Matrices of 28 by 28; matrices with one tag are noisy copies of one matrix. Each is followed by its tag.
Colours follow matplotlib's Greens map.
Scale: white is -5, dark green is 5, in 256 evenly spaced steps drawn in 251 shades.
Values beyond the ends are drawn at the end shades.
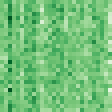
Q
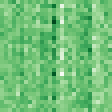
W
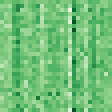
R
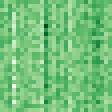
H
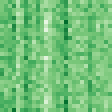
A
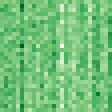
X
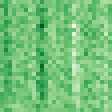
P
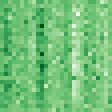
P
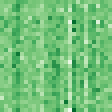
R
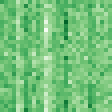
A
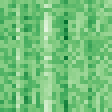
A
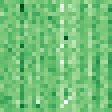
X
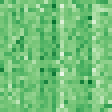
W
